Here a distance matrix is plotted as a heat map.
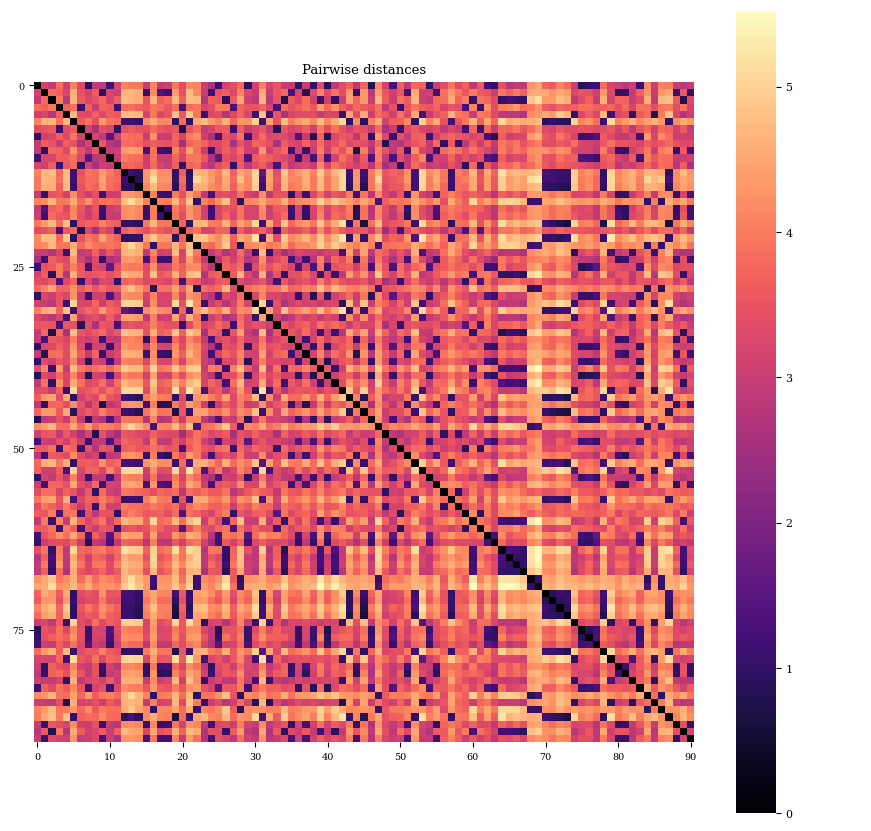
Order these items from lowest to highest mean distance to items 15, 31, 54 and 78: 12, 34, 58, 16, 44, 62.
12, 44, 62, 58, 34, 16
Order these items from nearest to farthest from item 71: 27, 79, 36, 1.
27, 36, 1, 79
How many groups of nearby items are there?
8
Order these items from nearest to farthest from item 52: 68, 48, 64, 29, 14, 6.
14, 48, 6, 29, 68, 64
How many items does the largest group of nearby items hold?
17
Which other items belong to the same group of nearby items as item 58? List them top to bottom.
8, 48, 56
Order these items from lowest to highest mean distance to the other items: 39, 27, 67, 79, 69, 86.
27, 67, 79, 39, 86, 69
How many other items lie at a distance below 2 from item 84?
7
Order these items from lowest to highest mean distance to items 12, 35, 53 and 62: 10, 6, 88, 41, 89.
88, 10, 6, 89, 41
